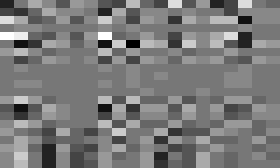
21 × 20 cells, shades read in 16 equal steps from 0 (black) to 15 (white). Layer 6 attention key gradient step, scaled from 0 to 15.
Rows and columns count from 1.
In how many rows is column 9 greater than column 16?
7
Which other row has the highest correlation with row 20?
21
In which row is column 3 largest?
1
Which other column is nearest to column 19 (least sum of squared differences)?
11
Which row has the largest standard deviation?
6
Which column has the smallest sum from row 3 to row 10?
18
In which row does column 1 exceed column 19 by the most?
5
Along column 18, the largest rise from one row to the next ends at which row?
4
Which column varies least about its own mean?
20
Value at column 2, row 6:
1
